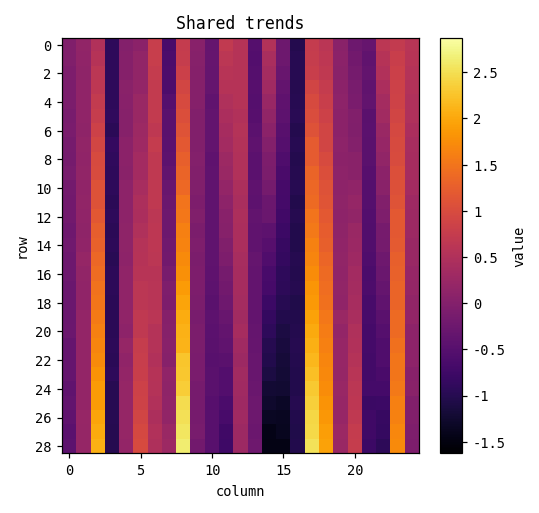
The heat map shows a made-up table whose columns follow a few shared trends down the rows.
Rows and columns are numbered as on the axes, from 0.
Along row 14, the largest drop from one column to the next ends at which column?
3
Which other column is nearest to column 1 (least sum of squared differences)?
19
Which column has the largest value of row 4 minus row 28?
14
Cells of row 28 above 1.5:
5
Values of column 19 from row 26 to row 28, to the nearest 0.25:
0.25 0.25 0.25
